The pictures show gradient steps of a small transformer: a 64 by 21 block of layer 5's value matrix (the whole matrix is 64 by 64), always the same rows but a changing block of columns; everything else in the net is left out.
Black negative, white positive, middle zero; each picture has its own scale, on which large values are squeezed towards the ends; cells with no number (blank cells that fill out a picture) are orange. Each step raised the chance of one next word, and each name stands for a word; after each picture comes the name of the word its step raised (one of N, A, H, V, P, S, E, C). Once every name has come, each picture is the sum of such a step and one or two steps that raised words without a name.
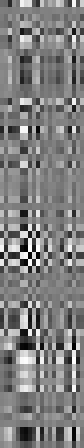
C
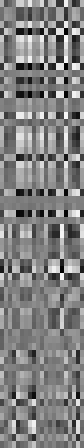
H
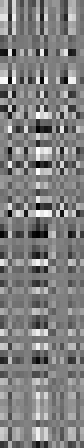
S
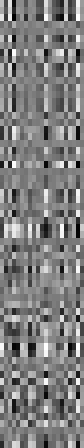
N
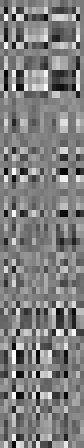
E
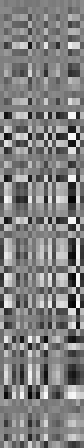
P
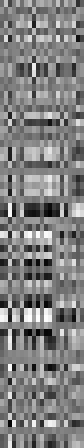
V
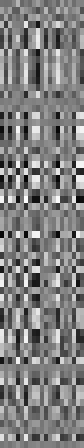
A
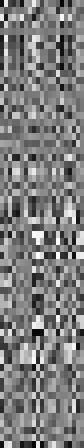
P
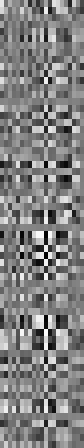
A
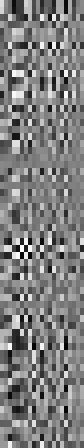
E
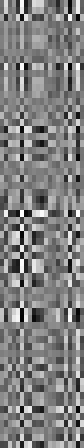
V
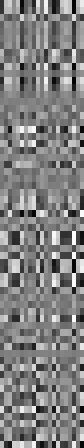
S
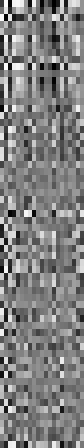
S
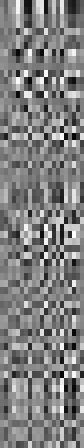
S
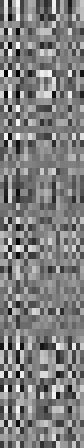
E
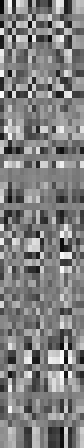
C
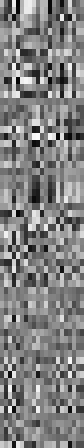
S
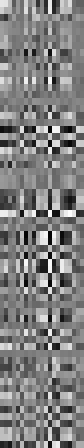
S
